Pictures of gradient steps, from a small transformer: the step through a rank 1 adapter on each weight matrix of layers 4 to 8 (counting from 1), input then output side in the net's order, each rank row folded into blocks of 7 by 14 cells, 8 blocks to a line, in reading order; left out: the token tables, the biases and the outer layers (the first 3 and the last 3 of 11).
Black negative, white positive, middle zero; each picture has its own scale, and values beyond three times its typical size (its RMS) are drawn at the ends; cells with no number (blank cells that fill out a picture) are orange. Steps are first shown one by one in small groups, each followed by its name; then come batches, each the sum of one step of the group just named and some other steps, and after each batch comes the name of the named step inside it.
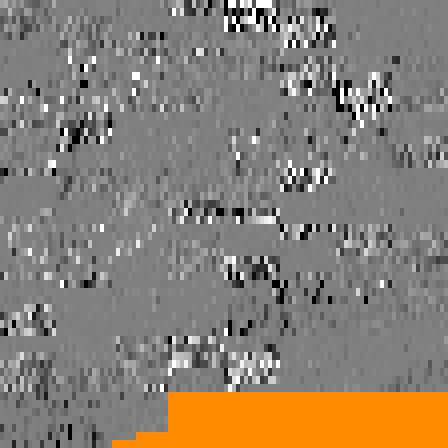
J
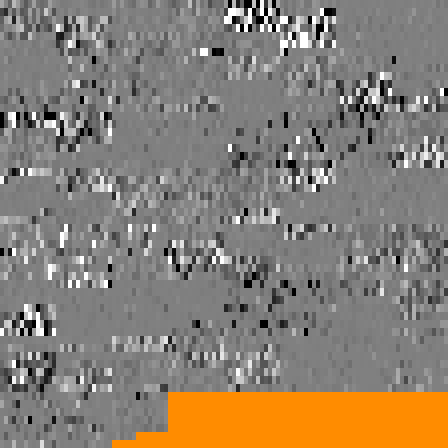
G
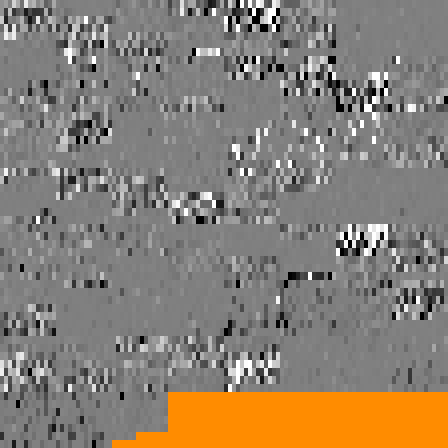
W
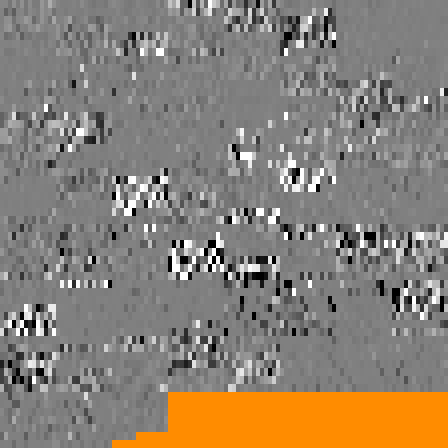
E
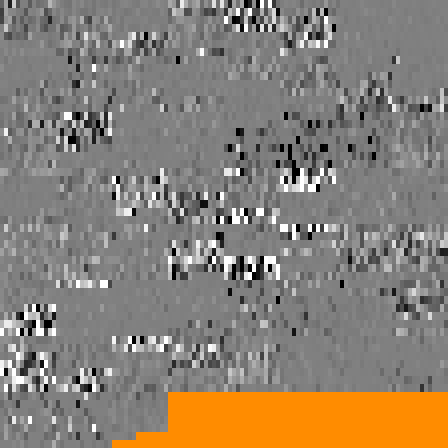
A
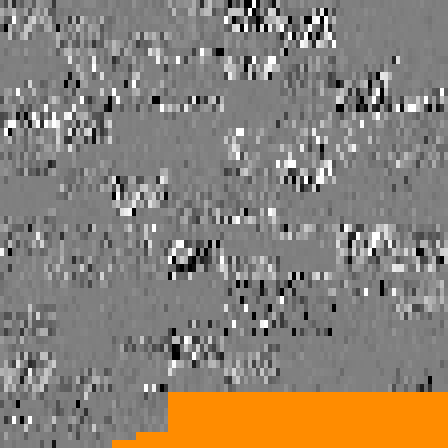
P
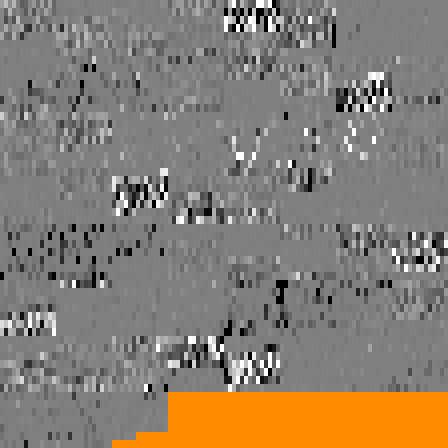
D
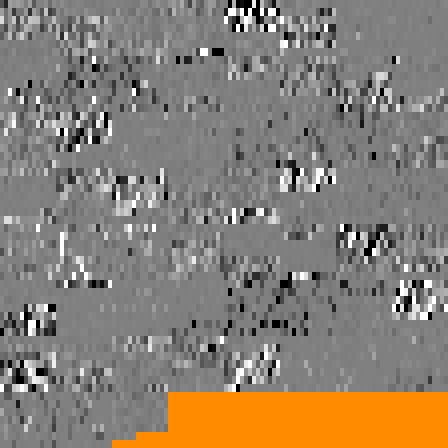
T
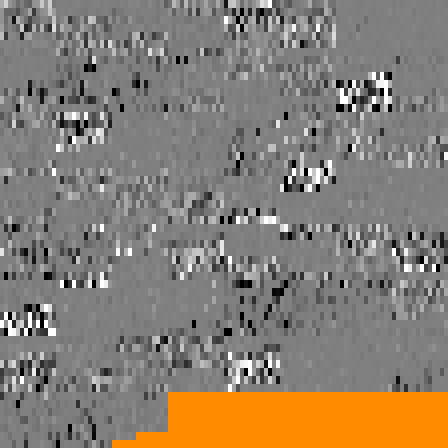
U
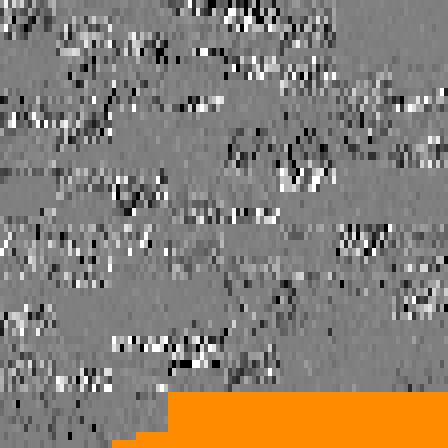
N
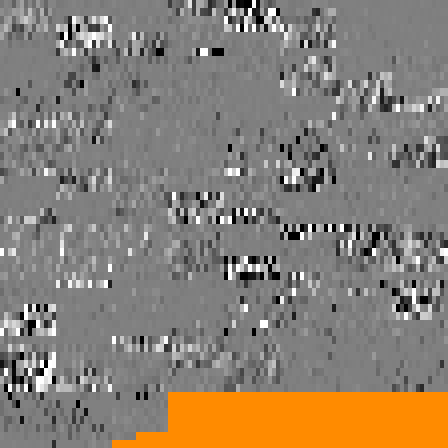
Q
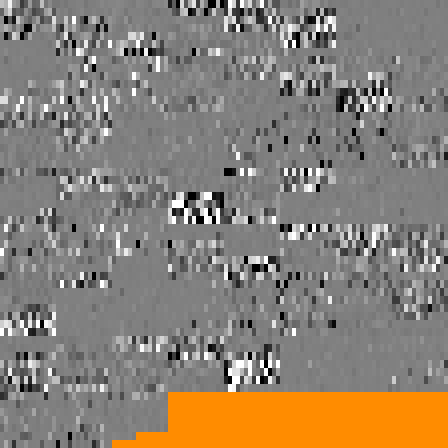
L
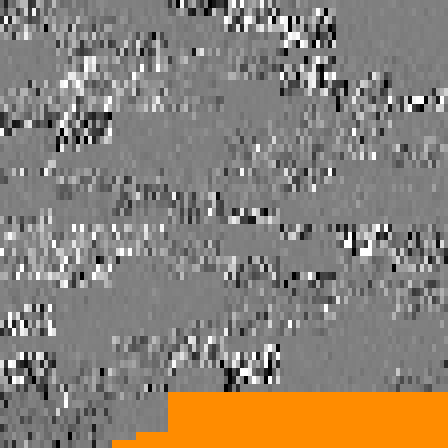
J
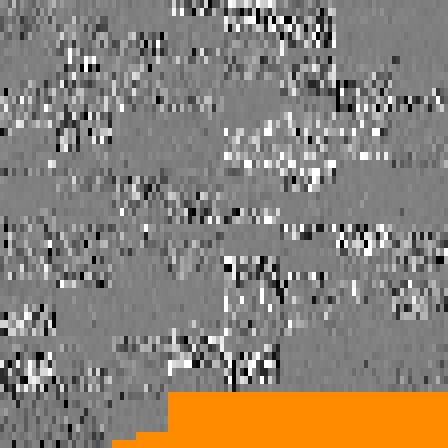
J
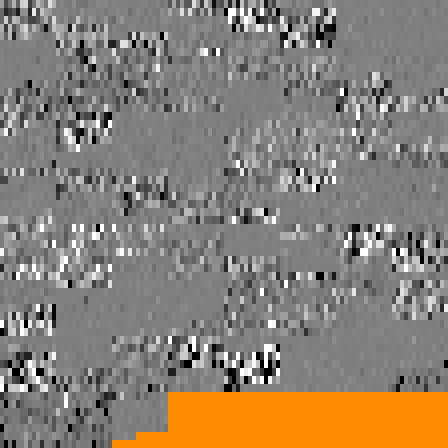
T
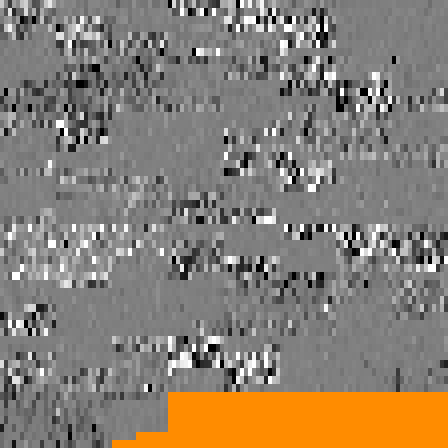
J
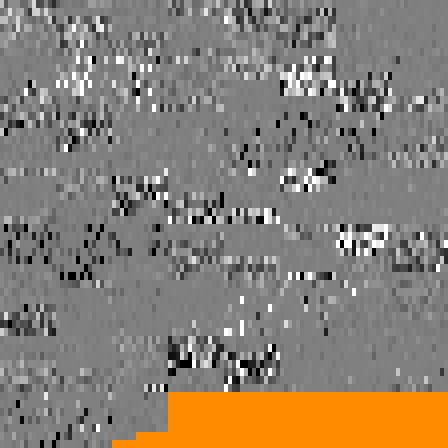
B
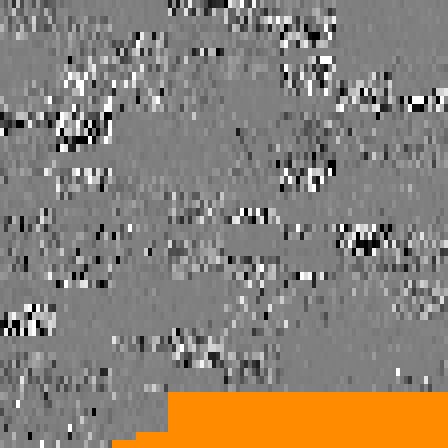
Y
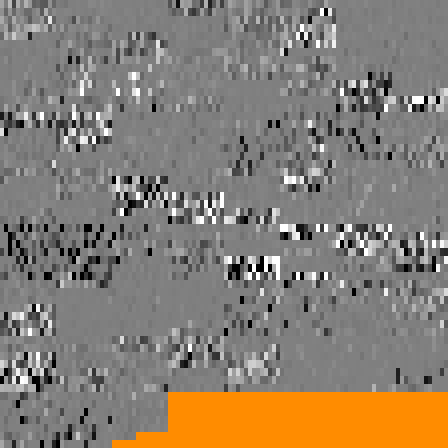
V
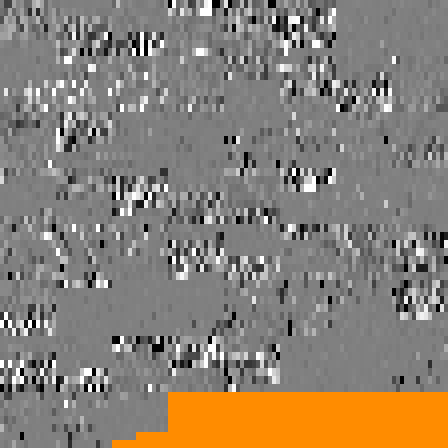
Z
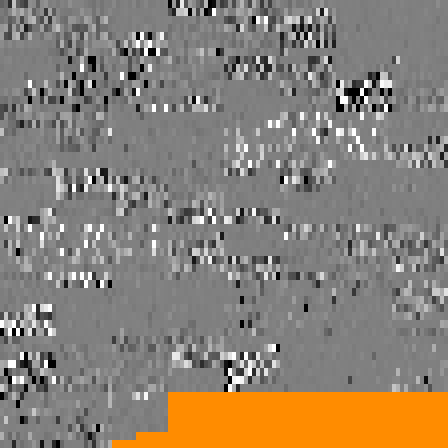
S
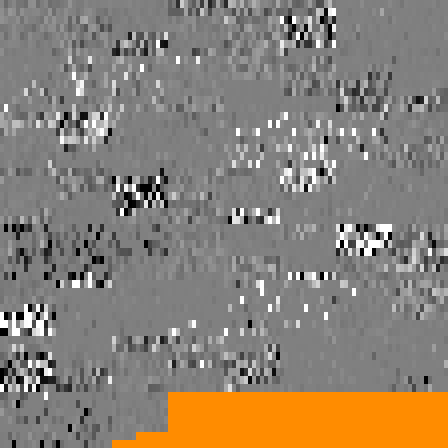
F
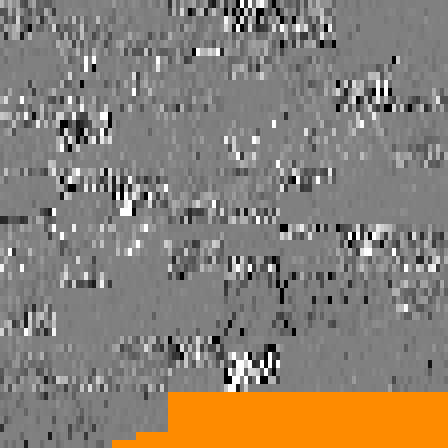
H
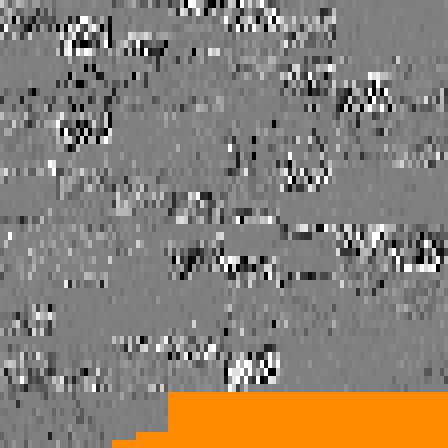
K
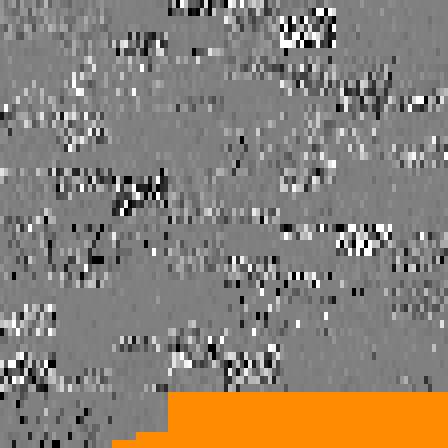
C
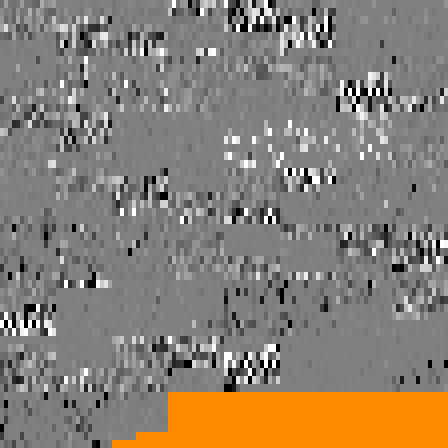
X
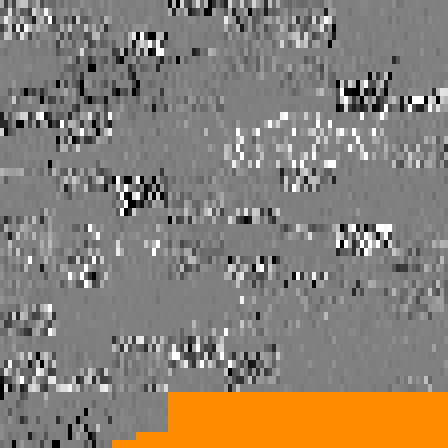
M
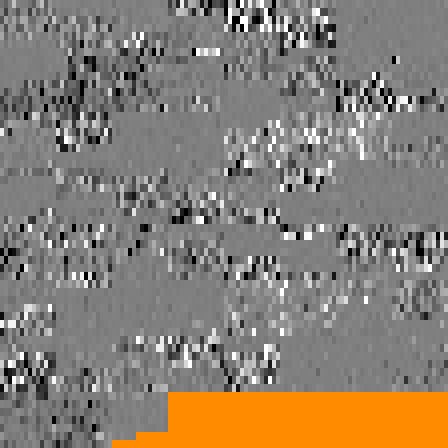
S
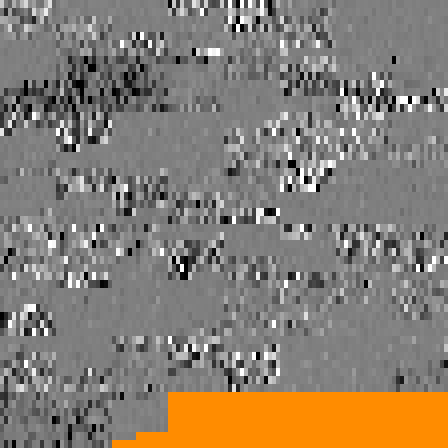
M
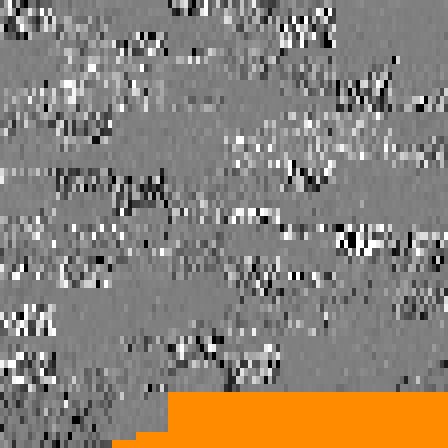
C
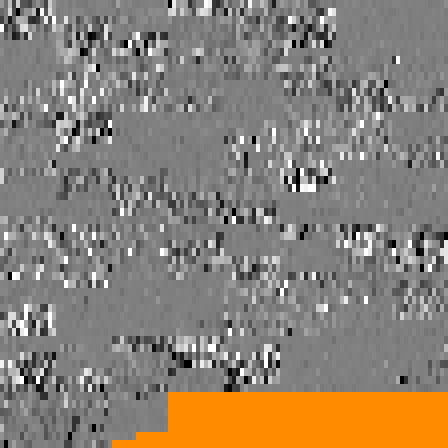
Z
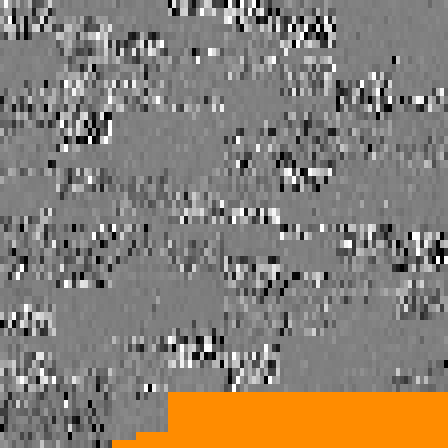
Y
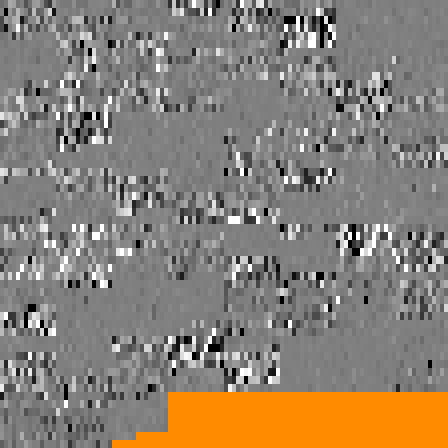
H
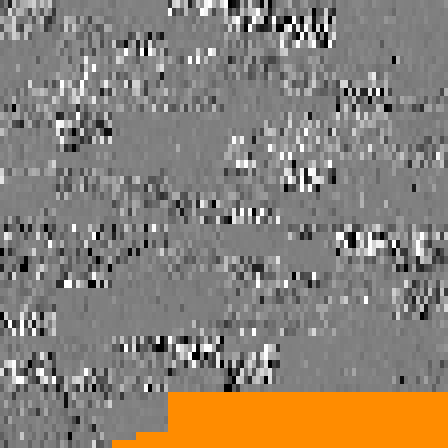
X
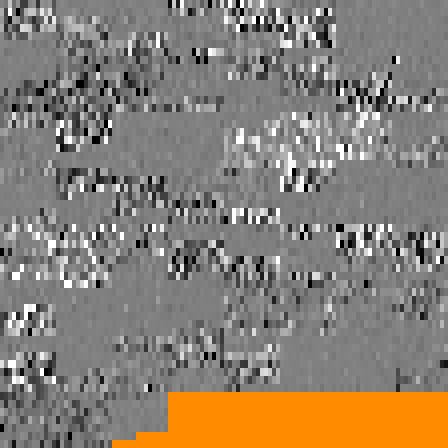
C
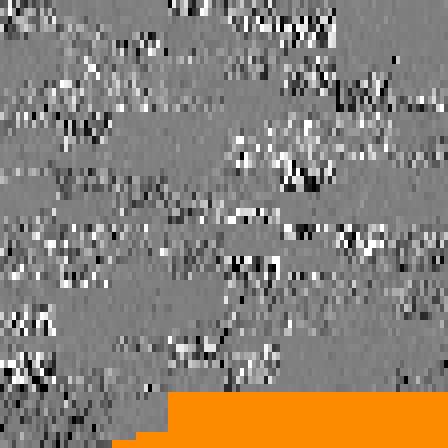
V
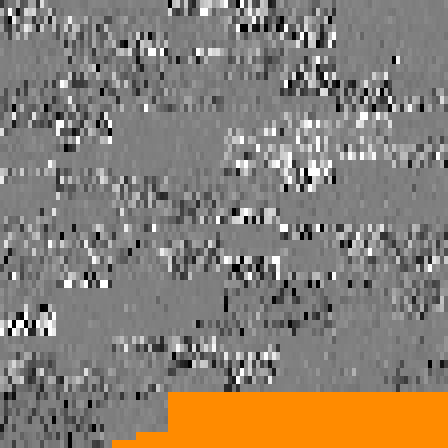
X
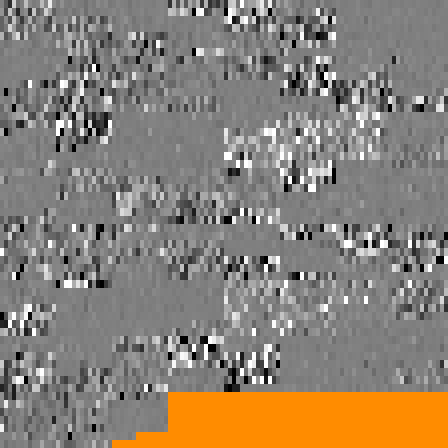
Y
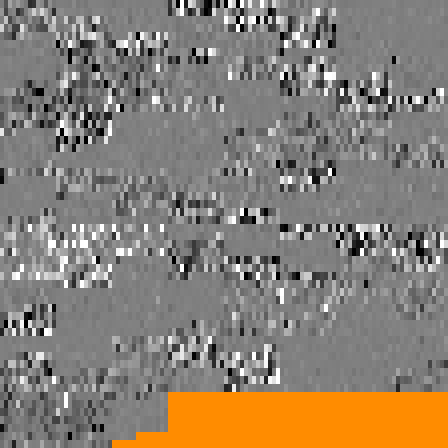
Y
